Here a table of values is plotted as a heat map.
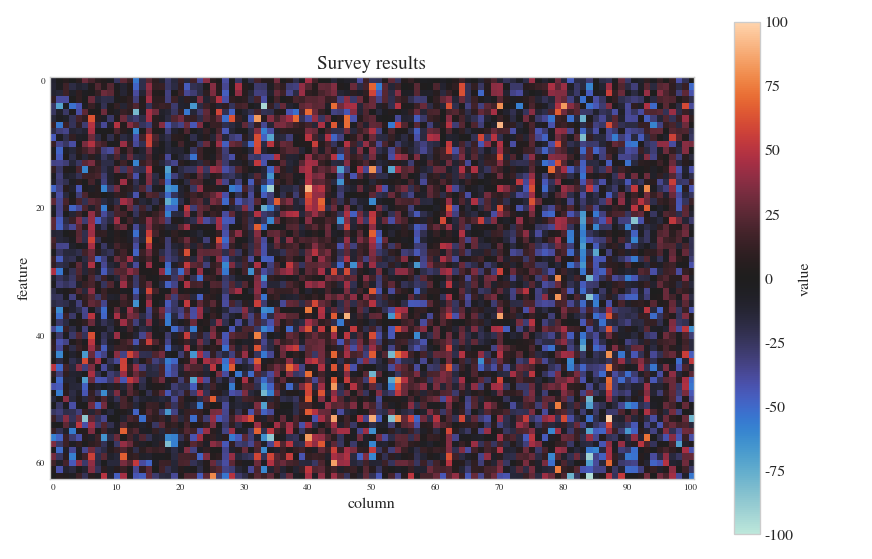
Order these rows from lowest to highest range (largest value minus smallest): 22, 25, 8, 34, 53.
8, 25, 22, 34, 53
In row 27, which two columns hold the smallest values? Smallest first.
85, 83
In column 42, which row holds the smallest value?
6
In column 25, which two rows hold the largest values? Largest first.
62, 50
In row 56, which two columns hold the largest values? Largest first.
40, 93
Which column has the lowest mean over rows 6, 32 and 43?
83
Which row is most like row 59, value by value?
55
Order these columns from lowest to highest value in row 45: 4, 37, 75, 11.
75, 4, 11, 37
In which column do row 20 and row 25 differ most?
91
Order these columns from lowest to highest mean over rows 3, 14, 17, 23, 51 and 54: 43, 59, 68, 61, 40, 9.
9, 68, 59, 61, 43, 40
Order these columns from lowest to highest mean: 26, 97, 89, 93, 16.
89, 16, 93, 26, 97
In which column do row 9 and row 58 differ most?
44
